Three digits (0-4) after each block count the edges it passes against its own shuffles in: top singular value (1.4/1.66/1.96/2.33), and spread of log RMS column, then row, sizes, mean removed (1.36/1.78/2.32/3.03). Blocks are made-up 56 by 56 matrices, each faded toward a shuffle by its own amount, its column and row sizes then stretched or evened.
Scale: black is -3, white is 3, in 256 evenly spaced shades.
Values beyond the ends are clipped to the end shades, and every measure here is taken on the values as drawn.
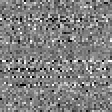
1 0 4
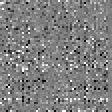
1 3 2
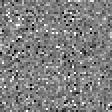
0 1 2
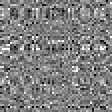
4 2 2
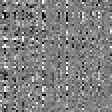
3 4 1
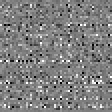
1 2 4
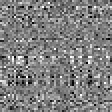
3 1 3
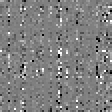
0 4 2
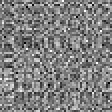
4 0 2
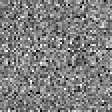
3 0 1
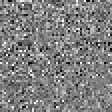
1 2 3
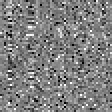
3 1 0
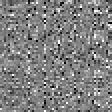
3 3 0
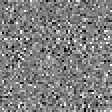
2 1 2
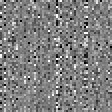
3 4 1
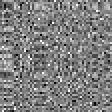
4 1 0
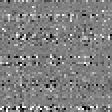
2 2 4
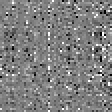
3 3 1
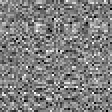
3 0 1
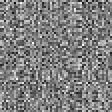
4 1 1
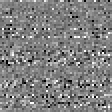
0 1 4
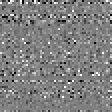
2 1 4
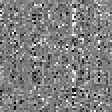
2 3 1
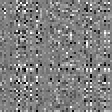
4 4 2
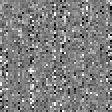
0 4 0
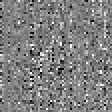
0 4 2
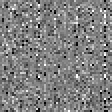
0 4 1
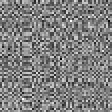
4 2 1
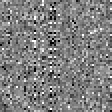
3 3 0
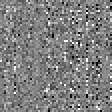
0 3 0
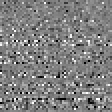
1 0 4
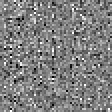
0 3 0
